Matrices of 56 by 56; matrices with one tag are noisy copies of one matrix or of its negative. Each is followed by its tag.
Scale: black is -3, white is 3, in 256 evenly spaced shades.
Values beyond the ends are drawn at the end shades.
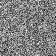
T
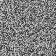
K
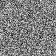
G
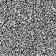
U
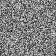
G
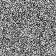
G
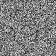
K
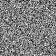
G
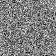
G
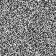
T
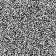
G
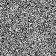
T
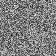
T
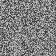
K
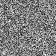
T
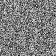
K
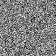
U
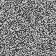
U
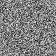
G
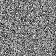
K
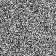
T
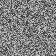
T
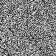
T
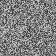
T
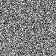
U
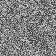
T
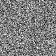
U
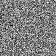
K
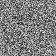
G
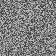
U
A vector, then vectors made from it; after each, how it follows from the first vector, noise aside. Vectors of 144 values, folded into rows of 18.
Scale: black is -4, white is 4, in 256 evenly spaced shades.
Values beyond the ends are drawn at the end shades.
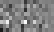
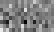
negated.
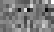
reversed, negated.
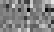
reversed, negated.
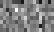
wrapped around, negated.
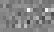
reversed, partly zeroed.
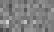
shrunk.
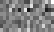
reversed, negated.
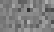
reversed, negated, shrunk.
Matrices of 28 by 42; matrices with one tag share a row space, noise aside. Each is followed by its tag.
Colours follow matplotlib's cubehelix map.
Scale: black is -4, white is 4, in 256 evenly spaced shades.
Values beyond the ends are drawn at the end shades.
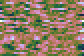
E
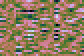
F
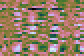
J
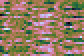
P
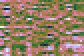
P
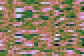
F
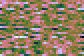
E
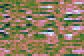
P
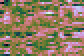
P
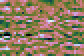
P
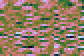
F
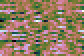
E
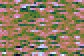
J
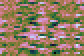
J
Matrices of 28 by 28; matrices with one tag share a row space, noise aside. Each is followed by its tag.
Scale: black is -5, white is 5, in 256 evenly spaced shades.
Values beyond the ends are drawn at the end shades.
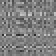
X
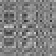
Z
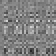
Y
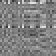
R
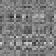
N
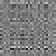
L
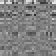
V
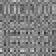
L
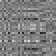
R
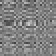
Z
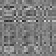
Z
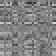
V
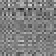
X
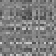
N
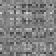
N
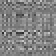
X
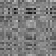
V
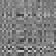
X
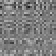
Z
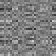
V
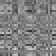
V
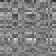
V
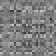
N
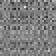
L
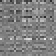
N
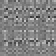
Y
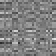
V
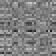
V
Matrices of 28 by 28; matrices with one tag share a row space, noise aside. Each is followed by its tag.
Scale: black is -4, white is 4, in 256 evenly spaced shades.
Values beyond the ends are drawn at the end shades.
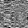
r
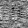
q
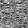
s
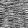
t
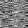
t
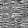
q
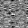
r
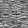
q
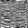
s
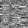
q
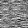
q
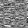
r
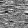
t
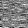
q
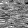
t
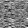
r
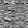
r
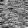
t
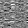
r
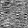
s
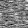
t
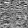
s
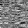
q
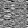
r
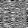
r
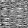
s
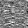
r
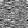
r
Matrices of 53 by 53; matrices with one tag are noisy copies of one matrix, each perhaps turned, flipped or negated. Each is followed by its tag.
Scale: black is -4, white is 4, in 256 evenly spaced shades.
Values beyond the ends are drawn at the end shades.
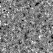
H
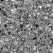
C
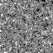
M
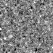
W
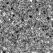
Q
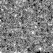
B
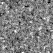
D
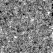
B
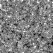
M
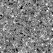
W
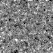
H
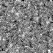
D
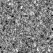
W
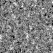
H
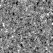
W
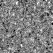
W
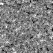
D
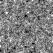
C
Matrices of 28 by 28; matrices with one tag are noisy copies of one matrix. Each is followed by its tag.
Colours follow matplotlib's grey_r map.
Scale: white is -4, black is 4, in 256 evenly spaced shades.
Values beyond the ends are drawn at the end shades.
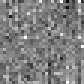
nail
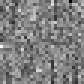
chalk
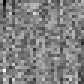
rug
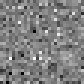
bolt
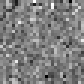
chalk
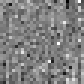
nail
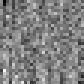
rug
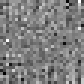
nail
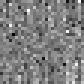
nail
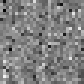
rug
